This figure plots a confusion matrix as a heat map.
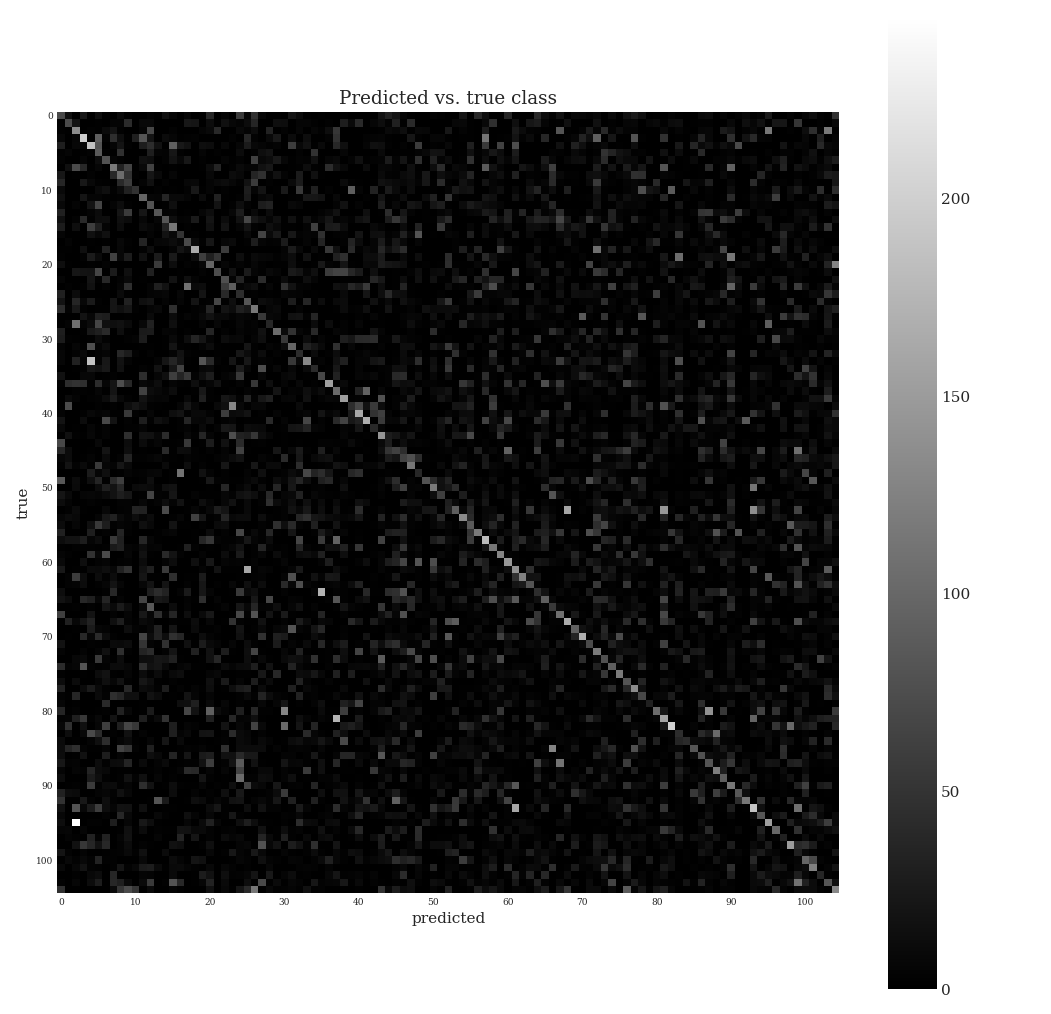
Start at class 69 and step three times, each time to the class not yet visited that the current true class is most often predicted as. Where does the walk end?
15
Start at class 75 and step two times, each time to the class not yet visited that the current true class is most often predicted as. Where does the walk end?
43
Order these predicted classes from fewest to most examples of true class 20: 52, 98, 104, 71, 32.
32, 98, 52, 71, 104
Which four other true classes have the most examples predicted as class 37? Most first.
81, 57, 65, 21
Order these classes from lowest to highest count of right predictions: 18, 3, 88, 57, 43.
88, 43, 18, 57, 3
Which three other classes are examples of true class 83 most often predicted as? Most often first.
88, 4, 48
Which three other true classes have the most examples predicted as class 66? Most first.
85, 51, 7
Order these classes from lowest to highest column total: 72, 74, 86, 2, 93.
74, 2, 86, 93, 72
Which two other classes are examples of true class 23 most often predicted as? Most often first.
17, 90
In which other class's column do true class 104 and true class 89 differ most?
26
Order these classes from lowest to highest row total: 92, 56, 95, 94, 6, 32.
94, 32, 6, 95, 92, 56
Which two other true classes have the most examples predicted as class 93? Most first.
53, 50
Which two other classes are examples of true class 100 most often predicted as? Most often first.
101, 54
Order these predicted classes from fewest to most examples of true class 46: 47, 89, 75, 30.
75, 89, 30, 47
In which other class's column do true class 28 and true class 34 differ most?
2
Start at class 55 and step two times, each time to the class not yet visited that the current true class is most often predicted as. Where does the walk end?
27
